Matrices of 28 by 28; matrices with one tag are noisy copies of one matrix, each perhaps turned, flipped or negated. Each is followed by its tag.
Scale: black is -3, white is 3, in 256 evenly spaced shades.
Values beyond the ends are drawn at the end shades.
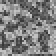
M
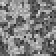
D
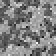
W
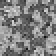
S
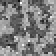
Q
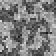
Q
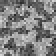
Q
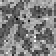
M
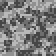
W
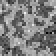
S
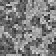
D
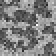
Q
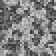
S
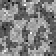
Q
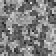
W
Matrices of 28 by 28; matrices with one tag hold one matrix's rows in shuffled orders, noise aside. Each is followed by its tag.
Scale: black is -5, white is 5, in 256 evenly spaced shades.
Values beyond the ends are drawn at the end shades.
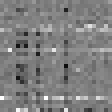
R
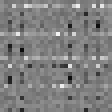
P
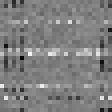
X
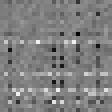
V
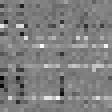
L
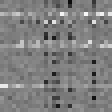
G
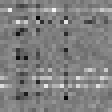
R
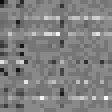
L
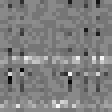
P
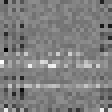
X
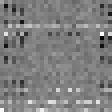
X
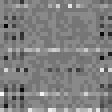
X
